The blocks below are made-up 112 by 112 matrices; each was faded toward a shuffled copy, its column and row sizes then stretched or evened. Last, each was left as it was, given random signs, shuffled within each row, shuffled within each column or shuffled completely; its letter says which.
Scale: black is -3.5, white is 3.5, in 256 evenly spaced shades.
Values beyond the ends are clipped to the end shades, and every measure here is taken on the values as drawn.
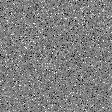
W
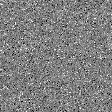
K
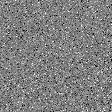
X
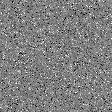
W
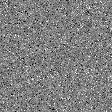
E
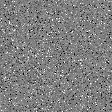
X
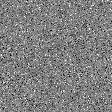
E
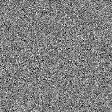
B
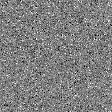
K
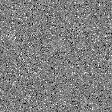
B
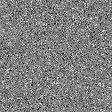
E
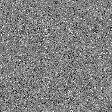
K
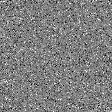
K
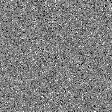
K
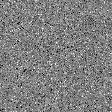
X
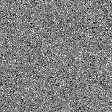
B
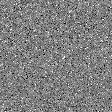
E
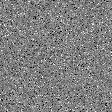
W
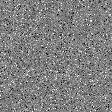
E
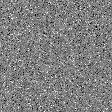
W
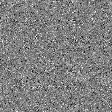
K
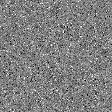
K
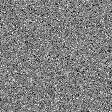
W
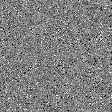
B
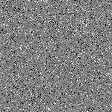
W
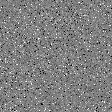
E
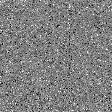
K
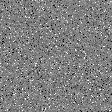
W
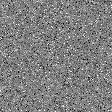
W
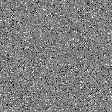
B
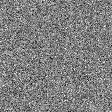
W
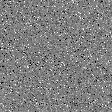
E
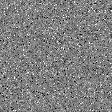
E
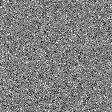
X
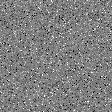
W
